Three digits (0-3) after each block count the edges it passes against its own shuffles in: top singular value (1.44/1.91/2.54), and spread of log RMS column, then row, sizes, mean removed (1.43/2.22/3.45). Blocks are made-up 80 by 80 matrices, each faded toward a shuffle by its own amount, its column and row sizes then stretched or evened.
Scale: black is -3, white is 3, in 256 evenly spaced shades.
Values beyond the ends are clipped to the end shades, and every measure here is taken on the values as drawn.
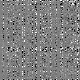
0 3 2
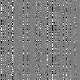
3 3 1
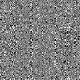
2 2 1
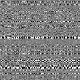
3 0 3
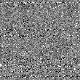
1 0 2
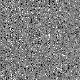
1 2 0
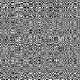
3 2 3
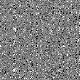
1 2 1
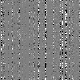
1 3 1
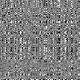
3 2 2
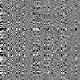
3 3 2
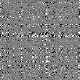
2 2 3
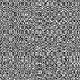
3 1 1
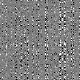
2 3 1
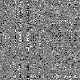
2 2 1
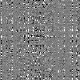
2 3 2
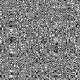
2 1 0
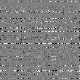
2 1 3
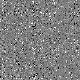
0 2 1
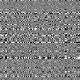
3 1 3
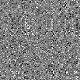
2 1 1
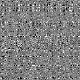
2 1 2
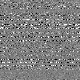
1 0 3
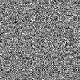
2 0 1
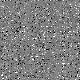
0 1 1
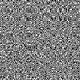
2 0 1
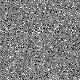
0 0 1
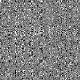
2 2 1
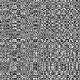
3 2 2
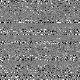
0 1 3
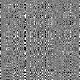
3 3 2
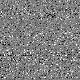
0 0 2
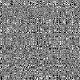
2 2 2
